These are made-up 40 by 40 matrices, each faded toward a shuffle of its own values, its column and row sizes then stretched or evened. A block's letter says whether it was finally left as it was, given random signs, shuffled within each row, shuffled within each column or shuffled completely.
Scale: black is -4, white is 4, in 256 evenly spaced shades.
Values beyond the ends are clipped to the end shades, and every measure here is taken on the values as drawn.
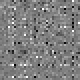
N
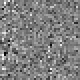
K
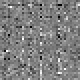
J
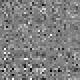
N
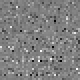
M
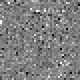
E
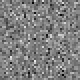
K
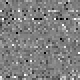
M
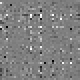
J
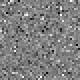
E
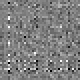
N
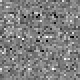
M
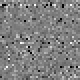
M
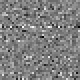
M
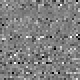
M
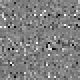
M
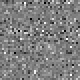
M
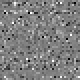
M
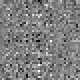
N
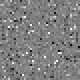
E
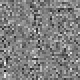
K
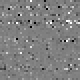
M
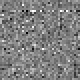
J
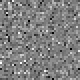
E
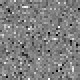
E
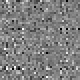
N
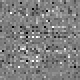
N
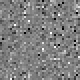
K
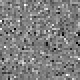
E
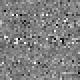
M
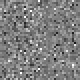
K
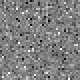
E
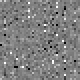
K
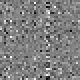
N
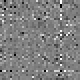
N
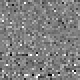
M
